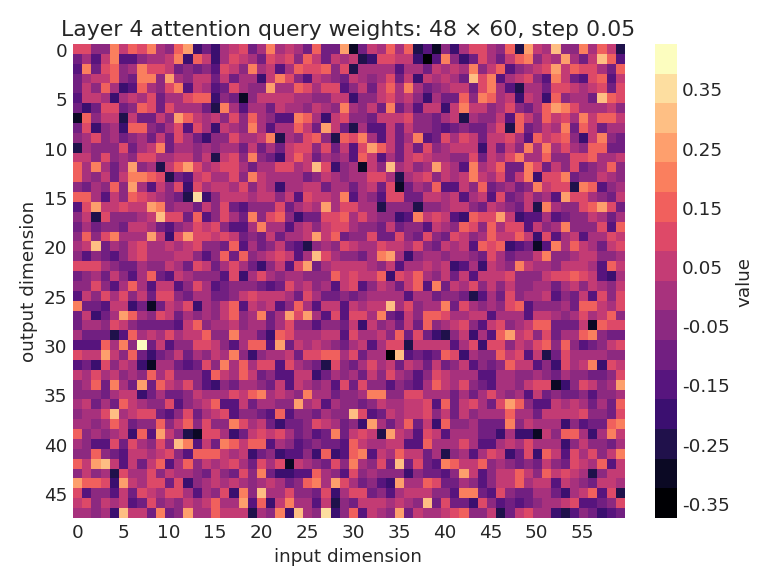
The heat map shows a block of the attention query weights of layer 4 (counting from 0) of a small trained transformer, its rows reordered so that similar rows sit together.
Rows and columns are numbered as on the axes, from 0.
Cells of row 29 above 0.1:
9
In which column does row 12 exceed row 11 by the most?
26
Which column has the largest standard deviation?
12
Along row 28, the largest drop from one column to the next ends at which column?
56
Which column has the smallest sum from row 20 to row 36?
8
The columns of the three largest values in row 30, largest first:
7, 22, 5
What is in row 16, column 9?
0.2
